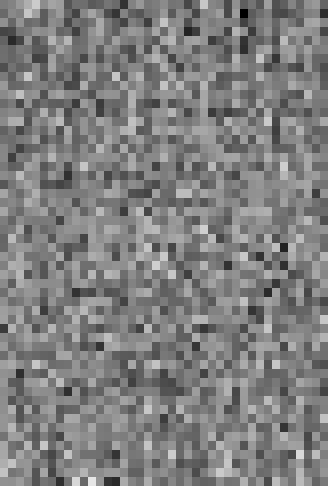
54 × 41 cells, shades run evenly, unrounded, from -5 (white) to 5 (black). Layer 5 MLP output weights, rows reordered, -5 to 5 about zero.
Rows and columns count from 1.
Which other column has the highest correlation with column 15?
14
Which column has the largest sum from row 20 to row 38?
6
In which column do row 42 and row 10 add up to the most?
3
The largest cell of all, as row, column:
2, 31
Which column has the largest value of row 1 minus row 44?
29
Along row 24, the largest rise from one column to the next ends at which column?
19
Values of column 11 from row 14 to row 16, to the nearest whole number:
-1 -1 1
